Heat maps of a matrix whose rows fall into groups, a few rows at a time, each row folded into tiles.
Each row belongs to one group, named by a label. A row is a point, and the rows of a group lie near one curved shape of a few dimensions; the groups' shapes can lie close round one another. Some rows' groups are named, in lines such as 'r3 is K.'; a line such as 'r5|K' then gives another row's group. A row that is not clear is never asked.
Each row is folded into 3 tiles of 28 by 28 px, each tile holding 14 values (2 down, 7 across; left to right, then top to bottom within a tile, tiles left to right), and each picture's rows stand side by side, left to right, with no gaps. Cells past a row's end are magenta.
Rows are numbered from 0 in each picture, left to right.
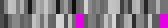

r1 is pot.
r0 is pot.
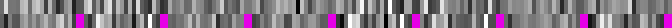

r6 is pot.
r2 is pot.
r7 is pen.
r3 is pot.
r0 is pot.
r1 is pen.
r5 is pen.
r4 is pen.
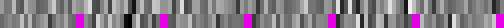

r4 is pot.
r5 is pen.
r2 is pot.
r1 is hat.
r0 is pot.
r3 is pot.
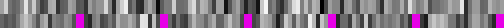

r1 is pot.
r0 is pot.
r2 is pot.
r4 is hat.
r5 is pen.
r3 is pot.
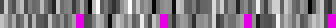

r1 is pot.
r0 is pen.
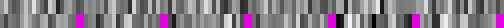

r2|pot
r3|pot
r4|pen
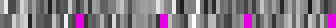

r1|hat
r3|pot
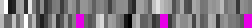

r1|hat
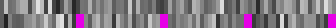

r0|pot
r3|hat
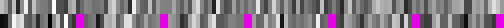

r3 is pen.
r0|pen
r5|hat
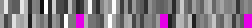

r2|pot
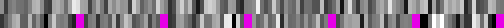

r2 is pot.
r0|hat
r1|hat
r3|pen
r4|pot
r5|pen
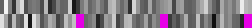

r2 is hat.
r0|pen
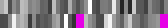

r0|pen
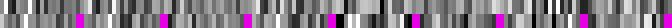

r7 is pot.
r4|pen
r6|pen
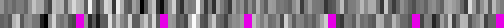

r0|hat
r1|pot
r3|pen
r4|pot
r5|hat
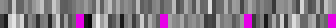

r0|pen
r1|pen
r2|pen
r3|hat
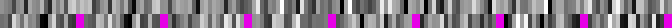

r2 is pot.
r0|hat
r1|hat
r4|pot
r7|pot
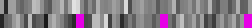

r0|hat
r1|pen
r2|pen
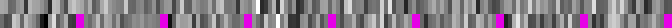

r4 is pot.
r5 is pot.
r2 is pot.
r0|hat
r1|pen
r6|pen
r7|pot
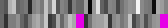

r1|pot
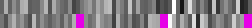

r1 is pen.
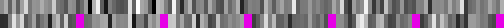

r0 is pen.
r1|pot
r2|pen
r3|pen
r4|hat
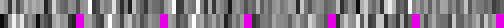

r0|pen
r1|hat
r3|pot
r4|pot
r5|pen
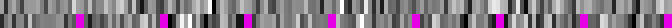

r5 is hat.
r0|hat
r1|pot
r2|pen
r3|pot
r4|hat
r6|pot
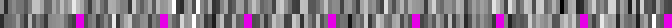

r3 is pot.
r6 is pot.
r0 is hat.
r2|hat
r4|hat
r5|hat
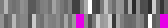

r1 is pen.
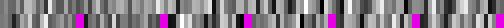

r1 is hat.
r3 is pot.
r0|hat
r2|pen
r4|pot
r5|pot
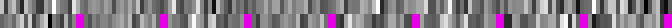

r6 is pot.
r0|pot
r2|hat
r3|pot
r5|hat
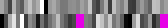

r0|pen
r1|hat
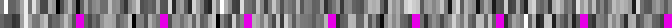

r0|pot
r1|pot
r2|pot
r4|hat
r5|pot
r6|pot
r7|pot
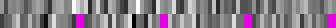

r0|hat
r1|pot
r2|pen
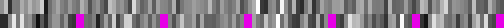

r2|pen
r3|hat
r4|pen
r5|pen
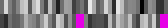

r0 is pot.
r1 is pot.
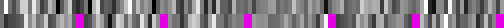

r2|hat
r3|pen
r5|hat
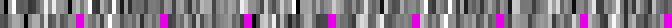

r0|pot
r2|hat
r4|hat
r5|hat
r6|pot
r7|hat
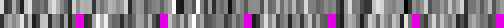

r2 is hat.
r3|pen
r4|pot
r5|pen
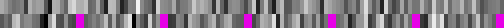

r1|pot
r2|pot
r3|pot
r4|hat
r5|pen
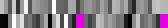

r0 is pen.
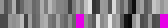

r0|pot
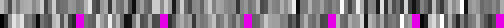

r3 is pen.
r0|pen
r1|hat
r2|pot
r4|pen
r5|pen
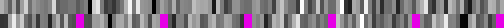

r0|pen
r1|pot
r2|pot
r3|hat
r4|hat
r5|hat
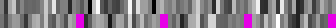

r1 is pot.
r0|pot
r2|hat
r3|hat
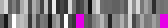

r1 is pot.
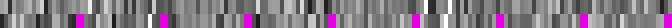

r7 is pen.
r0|pen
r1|pen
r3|pot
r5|hat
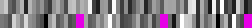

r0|hat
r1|hat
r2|pen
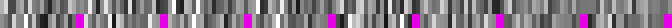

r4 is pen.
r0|hat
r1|pen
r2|hat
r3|hat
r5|pen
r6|pen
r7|pen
